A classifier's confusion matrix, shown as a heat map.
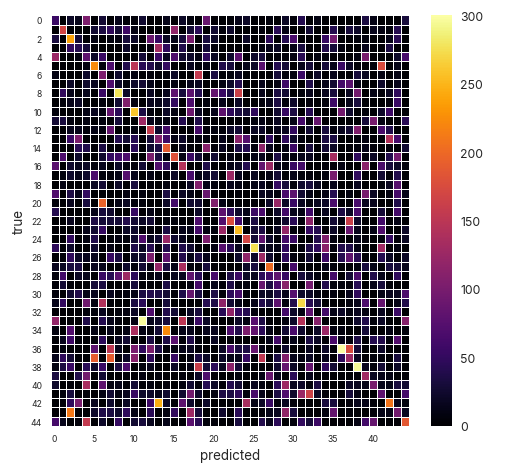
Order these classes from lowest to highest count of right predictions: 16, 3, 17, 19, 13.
3, 17, 19, 13, 16
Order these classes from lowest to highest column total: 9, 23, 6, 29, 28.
9, 28, 6, 23, 29
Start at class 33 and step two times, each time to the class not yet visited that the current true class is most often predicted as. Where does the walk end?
40
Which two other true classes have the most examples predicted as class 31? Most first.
33, 41
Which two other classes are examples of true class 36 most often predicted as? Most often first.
37, 7
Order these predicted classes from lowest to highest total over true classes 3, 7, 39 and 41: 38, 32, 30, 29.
38, 30, 29, 32
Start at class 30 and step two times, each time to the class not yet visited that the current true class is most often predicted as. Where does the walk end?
22
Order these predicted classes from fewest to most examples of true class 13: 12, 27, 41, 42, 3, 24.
41, 12, 27, 24, 3, 42
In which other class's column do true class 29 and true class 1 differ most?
15
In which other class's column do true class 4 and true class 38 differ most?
18
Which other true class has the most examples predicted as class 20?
8
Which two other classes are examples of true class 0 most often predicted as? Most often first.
4, 19
